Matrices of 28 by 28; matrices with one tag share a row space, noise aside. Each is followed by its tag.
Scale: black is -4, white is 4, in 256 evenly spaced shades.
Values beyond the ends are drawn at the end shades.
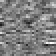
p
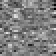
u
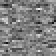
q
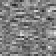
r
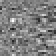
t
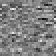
t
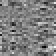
t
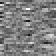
p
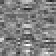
p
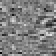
t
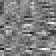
p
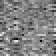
u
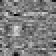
u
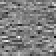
q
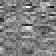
p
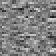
r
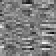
p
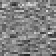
r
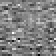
q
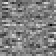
q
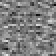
q
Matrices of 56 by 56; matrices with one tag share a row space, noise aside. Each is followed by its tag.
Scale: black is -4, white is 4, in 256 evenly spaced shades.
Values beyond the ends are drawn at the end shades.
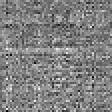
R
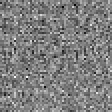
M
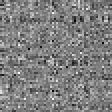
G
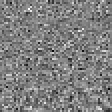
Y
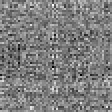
G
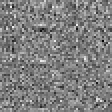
M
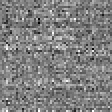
R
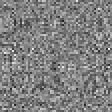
M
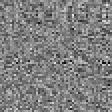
Y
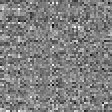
G
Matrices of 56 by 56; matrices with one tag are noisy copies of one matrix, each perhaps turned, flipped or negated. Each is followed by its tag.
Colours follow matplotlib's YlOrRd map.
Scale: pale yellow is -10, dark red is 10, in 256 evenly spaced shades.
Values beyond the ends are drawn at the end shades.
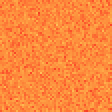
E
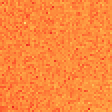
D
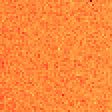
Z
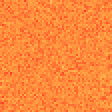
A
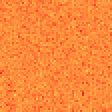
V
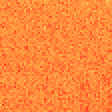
D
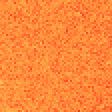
D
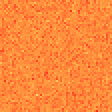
A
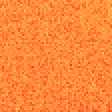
D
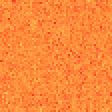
A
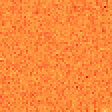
A
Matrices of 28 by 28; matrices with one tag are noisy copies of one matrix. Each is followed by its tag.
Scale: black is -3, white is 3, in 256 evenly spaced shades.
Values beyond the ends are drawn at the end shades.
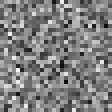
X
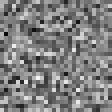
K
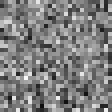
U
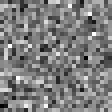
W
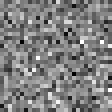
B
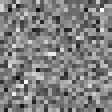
K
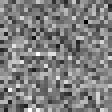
K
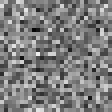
K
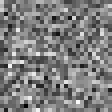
K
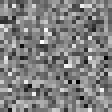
W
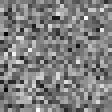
K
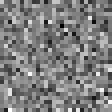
B
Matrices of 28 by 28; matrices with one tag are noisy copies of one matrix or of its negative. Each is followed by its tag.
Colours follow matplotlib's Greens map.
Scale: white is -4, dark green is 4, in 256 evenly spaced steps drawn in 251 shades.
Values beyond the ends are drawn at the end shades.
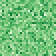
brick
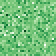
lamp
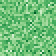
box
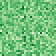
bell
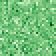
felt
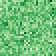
felt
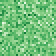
lamp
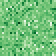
felt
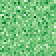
lamp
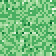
felt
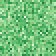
bell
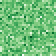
bell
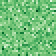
felt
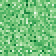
box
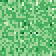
felt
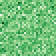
lamp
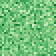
brick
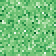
lamp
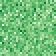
brick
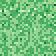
brick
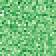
lamp
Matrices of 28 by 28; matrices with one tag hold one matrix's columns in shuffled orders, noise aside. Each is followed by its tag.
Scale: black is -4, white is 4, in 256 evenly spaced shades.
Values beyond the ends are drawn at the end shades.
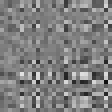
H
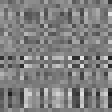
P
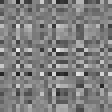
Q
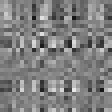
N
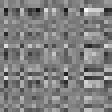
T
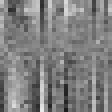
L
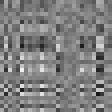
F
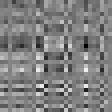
F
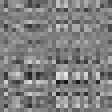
H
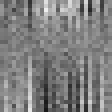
L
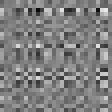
T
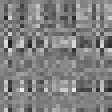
N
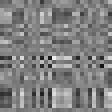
P
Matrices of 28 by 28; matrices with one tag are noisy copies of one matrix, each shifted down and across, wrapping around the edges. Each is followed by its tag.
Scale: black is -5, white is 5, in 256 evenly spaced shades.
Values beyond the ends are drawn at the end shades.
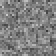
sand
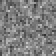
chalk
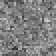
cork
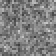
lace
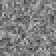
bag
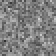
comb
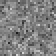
bag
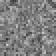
comb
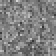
cork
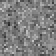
chalk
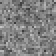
lace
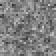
lace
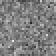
cork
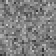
chalk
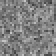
comb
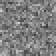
sand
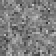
comb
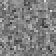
comb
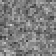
lace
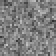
chalk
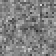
cork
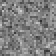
sand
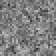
comb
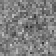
cork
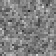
lace
